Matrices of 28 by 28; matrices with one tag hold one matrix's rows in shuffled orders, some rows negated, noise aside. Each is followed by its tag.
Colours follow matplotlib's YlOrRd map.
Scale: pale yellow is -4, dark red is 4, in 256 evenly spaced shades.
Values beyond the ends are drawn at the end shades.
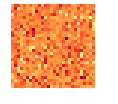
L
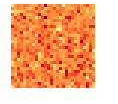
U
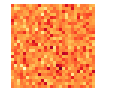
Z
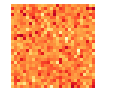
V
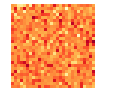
V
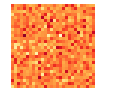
Z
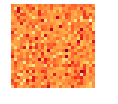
L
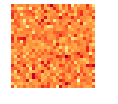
V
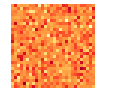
L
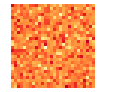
U
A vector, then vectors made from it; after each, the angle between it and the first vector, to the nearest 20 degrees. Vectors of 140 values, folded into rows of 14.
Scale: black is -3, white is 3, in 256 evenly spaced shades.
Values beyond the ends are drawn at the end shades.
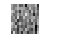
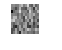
100 degrees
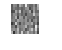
160 degrees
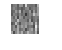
160 degrees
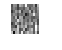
160 degrees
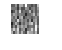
160 degrees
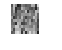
100 degrees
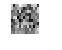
100 degrees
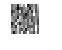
160 degrees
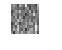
160 degrees
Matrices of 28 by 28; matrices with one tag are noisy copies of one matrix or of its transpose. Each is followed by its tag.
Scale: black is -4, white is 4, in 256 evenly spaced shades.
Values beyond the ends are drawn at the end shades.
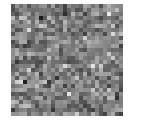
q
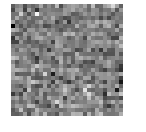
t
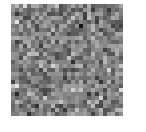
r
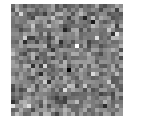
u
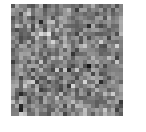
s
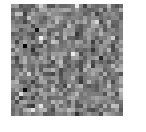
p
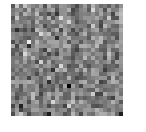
s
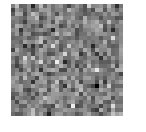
p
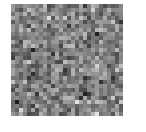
r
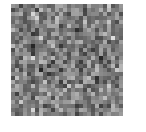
p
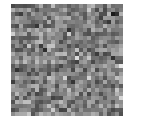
s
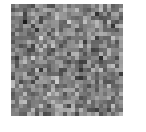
p
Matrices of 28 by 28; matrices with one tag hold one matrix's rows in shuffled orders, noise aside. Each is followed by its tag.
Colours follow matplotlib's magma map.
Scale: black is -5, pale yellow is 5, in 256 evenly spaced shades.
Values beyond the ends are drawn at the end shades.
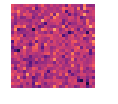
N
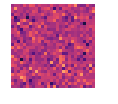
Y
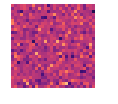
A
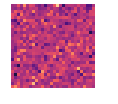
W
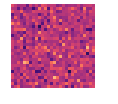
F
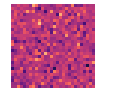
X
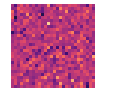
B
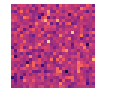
B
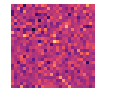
F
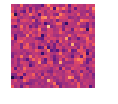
B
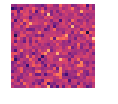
B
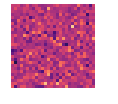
B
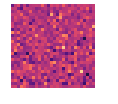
Y
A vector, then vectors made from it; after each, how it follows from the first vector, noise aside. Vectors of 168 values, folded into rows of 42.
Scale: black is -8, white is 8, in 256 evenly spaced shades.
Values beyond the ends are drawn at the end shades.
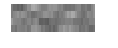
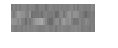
wrapped around, partly zeroed.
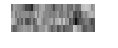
wrapped around, negated, scaled up.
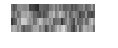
wrapped around, scaled up.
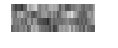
scaled up.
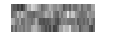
scaled up.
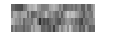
scaled up.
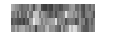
wrapped around, scaled up.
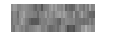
reversed, negated.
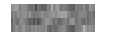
reversed, negated.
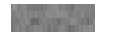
reversed, negated, shrunk.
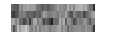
wrapped around, negated, scaled up.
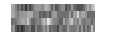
wrapped around, scaled up.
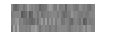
wrapped around, partly zeroed.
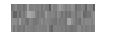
wrapped around, partly zeroed.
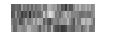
wrapped around, scaled up.
